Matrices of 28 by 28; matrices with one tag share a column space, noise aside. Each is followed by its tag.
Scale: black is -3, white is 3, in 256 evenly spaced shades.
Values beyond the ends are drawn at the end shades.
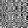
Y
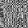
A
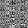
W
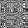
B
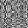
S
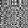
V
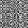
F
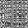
F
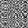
F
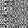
W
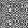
B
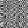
F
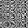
F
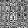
Y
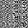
F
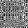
Y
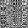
V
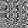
S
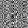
F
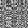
V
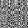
V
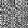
V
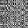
V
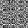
W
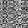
W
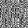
A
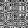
Y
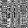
A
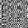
S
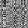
V
